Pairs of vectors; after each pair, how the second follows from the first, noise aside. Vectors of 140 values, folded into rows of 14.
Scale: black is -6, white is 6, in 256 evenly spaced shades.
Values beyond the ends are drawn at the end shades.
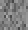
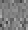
wrapped around, partly zeroed.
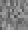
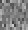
wrapped around.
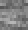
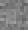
shrunk.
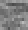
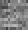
reversed, negated.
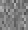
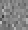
reversed, partly zeroed.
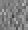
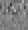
wrapped around, partly zeroed.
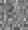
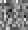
scaled up.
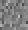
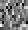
scaled up.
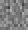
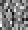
wrapped around, scaled up.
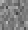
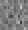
reversed, partly zeroed.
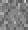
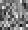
wrapped around, scaled up.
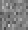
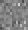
reversed, partly zeroed.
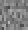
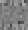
reversed, partly zeroed.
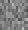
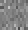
reversed, partly zeroed.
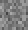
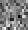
wrapped around, scaled up.
